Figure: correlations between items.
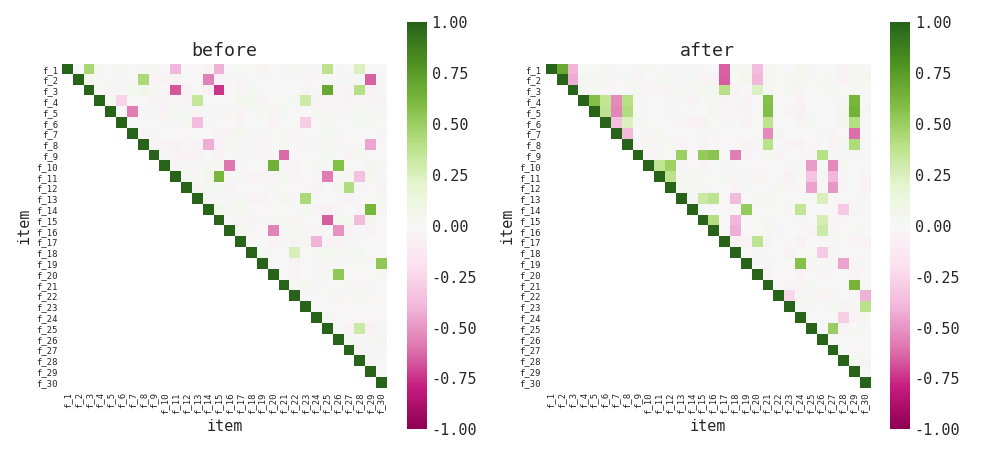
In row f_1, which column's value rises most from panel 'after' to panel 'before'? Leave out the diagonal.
f_3
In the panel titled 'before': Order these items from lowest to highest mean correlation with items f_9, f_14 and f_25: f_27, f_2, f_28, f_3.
f_2, f_27, f_28, f_3
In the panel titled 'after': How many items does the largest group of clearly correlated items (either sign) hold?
7
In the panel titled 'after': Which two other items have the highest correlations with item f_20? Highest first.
f_17, f_3
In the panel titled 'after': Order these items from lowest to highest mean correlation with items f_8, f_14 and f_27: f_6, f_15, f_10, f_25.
f_10, f_15, f_6, f_25
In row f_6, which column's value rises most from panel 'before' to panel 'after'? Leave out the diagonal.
f_4
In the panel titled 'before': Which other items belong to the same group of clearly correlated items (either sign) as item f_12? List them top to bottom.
f_27
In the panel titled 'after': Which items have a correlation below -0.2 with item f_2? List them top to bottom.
f_3, f_17, f_20
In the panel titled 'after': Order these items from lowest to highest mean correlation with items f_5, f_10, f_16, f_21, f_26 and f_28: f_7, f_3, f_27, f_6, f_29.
f_7, f_27, f_3, f_6, f_29
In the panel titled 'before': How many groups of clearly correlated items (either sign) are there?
10
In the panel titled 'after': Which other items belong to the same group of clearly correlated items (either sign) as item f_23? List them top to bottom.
f_22, f_30
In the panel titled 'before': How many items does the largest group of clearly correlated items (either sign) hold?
6
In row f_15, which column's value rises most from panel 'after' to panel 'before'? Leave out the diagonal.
f_11
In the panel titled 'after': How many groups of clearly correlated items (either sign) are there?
6
